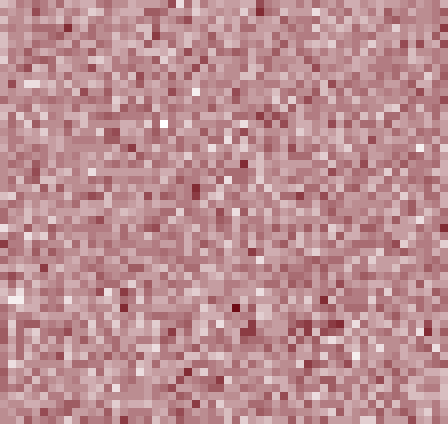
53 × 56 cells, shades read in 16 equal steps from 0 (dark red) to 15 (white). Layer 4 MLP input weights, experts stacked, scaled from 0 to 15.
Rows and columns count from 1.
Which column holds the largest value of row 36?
17
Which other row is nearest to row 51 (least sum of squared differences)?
26
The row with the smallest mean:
29
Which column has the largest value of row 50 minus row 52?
6
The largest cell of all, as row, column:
16, 21
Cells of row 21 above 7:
30
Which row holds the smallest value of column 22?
42
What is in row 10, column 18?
4
